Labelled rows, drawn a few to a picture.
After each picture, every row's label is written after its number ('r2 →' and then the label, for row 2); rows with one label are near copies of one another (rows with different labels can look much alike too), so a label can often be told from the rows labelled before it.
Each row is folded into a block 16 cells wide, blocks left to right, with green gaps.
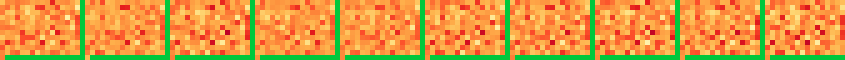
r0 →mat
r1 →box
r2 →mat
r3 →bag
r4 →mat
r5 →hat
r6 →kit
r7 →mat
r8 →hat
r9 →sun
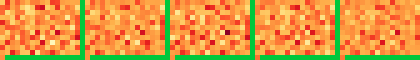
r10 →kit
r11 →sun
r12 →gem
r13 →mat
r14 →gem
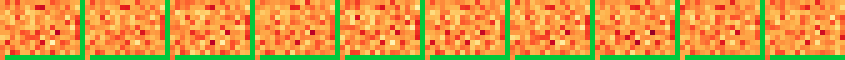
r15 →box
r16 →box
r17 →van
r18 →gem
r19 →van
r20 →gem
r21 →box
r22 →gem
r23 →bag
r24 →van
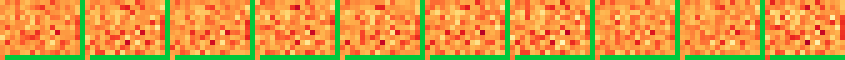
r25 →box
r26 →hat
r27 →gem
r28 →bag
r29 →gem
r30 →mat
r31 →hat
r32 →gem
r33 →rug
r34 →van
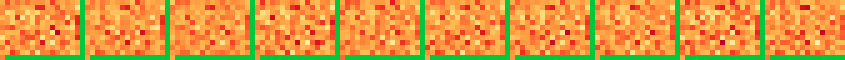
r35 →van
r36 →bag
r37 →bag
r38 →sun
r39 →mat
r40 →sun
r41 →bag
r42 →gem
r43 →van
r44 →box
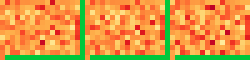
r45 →van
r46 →van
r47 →bag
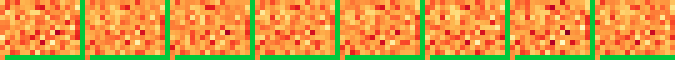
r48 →kit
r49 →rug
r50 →gem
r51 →sun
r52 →hat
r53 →kit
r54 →hat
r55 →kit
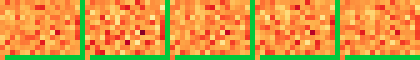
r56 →box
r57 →gem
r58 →kit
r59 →bag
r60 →mat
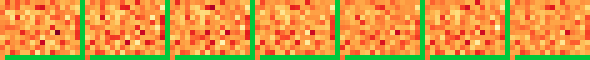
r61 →van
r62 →rug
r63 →box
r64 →gem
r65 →gem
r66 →hat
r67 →bag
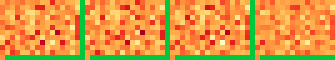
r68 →hat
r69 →kit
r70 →rug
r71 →mat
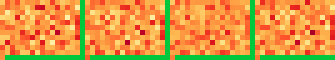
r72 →sun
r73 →van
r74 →kit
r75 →van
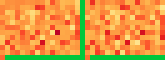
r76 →hat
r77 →gem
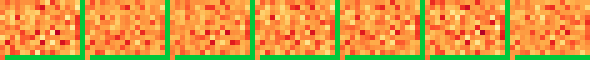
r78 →hat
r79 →kit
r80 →hat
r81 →kit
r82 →sun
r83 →van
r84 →sun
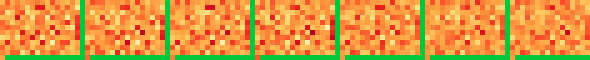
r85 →sun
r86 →van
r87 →rug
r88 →rug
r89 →sun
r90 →van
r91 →kit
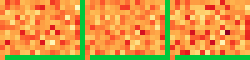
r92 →mat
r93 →van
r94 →gem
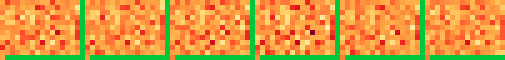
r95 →gem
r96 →sun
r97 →rug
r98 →hat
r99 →hat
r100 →kit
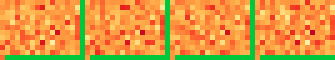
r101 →rug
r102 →hat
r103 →bag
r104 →sun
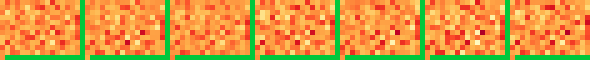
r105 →sun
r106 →gem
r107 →sun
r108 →sun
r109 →hat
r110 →gem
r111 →sun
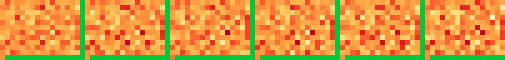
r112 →kit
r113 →gem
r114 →rug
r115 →gem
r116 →gem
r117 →mat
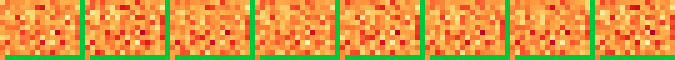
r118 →bag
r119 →sun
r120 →gem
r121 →kit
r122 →gem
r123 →gem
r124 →hat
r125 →sun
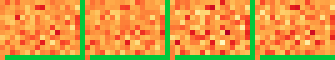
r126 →box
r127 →mat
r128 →mat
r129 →box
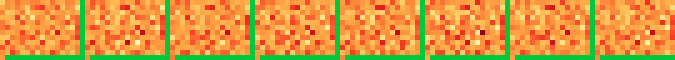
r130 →sun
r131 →rug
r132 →box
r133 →bag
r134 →gem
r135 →bag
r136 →box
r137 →hat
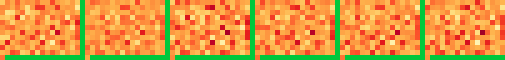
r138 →sun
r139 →gem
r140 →van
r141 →gem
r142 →rug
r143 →bag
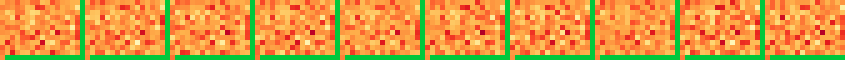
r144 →hat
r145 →sun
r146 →van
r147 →box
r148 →van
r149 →mat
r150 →gem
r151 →kit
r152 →mat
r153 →rug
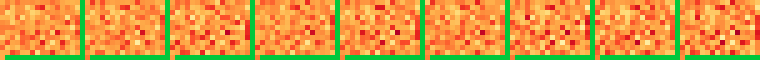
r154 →kit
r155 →box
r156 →gem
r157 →rug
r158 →gem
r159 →kit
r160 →rug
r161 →kit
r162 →hat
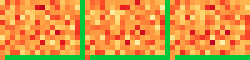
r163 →kit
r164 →mat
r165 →kit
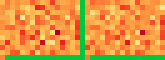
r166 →gem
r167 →gem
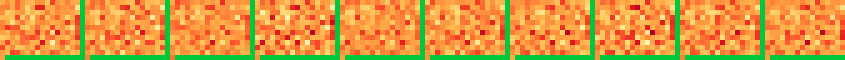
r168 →rug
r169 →mat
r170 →van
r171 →sun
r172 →sun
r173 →kit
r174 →hat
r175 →box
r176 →kit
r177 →gem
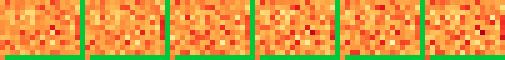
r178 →mat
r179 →rug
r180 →box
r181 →van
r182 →sun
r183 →van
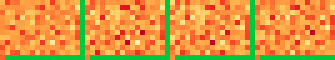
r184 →mat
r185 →kit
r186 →kit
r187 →rug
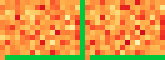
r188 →bag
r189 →rug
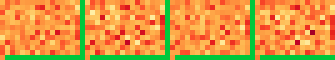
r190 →kit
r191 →sun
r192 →rug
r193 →van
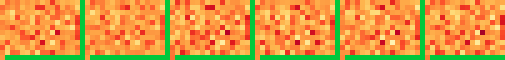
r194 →bag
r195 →sun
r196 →box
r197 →bag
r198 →kit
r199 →bag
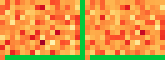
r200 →kit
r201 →mat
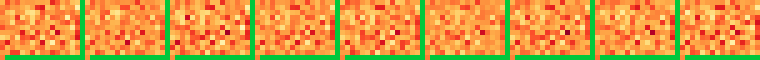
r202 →mat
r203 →kit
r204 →rug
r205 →rug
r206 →gem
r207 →van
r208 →rug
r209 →van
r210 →sun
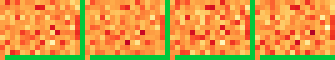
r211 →box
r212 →bag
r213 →mat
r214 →hat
